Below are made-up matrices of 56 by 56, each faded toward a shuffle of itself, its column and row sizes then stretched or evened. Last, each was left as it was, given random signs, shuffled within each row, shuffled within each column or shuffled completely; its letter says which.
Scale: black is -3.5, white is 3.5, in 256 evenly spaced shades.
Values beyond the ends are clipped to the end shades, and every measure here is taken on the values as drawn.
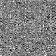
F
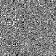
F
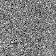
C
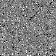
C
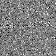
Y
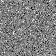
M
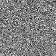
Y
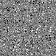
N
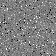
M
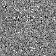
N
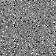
N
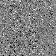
C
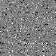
F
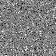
Y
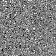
C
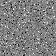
M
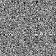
F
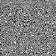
F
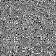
F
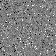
M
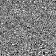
Y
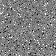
M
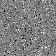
C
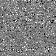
Y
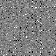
F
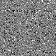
N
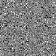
F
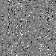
C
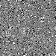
N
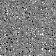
F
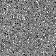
C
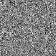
N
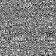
F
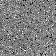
M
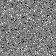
M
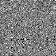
N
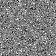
M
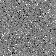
M
